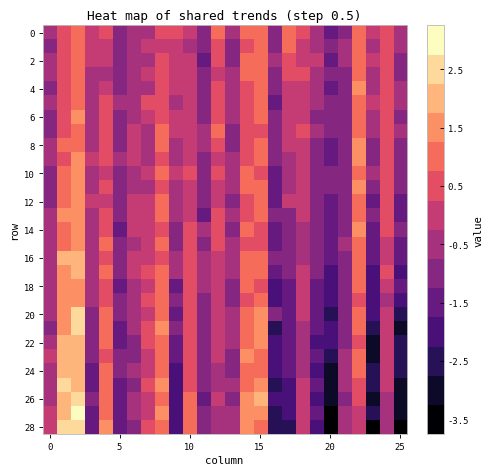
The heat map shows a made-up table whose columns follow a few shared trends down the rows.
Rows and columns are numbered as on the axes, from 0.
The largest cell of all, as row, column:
27, 2
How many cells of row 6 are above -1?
18
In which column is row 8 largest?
22
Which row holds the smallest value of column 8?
1
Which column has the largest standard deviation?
23
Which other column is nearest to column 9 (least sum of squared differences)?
17
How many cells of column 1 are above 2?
2
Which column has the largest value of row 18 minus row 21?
25
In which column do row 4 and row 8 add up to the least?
20
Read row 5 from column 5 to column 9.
-0.5 -0.5 0.5 0.5 -0.5
